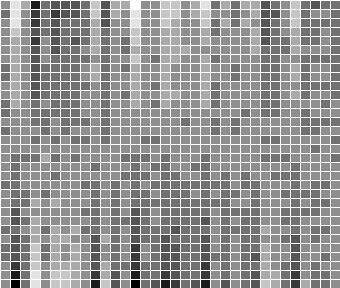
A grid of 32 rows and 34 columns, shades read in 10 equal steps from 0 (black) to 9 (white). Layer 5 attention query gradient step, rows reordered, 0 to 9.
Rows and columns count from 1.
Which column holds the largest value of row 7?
14
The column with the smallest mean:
32
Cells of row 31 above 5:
7
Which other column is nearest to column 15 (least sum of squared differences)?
29
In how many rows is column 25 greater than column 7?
14
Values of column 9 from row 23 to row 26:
5 4 5 4
